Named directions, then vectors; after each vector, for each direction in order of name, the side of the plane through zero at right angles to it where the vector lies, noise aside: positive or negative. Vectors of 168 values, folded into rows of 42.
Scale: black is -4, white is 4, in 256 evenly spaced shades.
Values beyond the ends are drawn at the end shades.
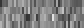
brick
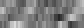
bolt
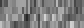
negative, positive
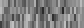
positive, negative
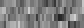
positive, positive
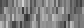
negative, positive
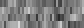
positive, positive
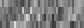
positive, negative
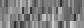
negative, positive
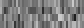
negative, negative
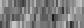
positive, negative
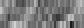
positive, negative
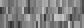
negative, negative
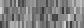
positive, negative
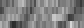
negative, positive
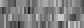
negative, negative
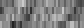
negative, positive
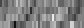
negative, positive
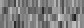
negative, negative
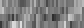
positive, negative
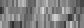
negative, positive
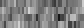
positive, positive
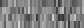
positive, positive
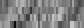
negative, positive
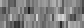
negative, negative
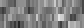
negative, negative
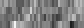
positive, negative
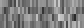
negative, negative
